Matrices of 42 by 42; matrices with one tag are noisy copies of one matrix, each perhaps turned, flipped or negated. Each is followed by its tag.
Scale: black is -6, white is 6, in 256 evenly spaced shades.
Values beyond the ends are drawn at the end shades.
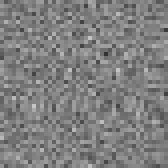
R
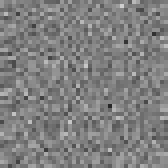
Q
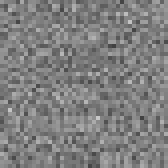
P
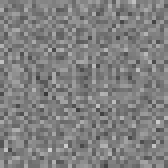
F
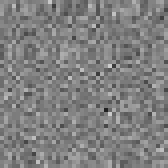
Q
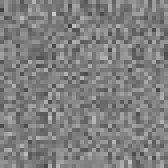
Q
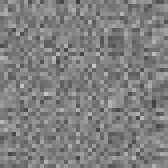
Q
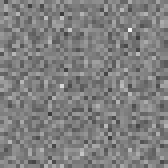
F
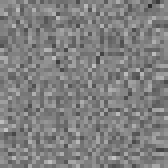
Q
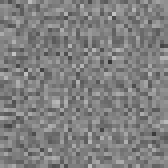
Q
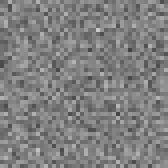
F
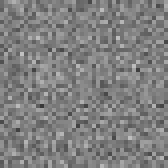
F
